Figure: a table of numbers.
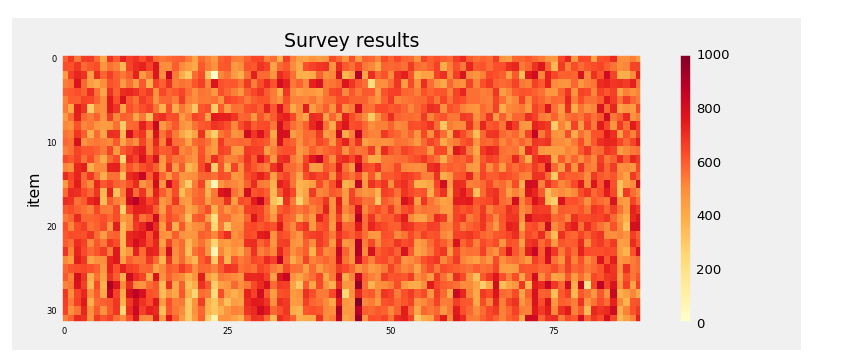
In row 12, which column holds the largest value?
39
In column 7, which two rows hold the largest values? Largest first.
27, 28
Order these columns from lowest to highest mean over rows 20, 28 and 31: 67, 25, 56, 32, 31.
25, 32, 56, 67, 31
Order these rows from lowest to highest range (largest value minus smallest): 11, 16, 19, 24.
11, 16, 24, 19
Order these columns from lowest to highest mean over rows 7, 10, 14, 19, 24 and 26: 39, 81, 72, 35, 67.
35, 67, 81, 39, 72
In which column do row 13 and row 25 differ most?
45
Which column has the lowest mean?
23
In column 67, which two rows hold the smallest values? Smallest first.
27, 6
